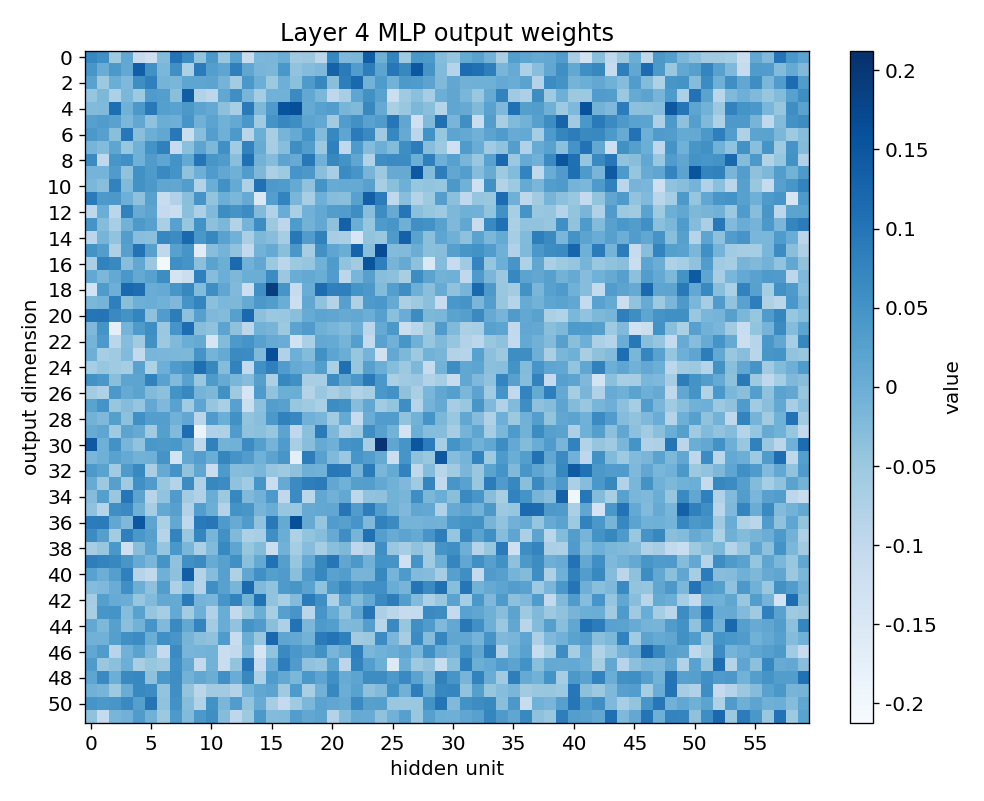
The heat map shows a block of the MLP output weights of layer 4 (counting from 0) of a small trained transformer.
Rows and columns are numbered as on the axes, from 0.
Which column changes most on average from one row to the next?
9
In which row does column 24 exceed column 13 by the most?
15
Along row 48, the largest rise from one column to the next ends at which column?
35
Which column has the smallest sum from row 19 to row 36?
48
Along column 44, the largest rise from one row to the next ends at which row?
20
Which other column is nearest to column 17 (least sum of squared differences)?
41
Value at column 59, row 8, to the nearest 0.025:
-0.075
